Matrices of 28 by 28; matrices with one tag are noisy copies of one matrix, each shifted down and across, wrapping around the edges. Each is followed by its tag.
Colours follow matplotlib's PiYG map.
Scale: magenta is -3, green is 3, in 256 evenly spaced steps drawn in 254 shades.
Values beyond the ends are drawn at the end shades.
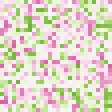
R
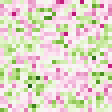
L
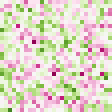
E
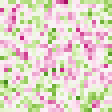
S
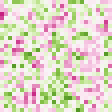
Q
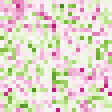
L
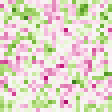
S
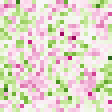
Q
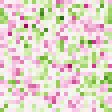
E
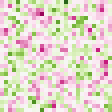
E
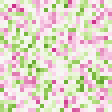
R
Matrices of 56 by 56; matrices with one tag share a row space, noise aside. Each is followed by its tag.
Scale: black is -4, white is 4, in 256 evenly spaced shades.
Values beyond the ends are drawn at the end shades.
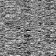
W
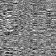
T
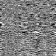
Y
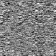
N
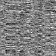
W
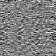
N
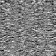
N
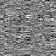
W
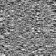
N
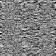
Y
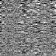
Y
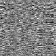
N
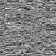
W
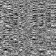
T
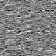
W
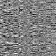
T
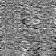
Y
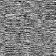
W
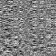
T
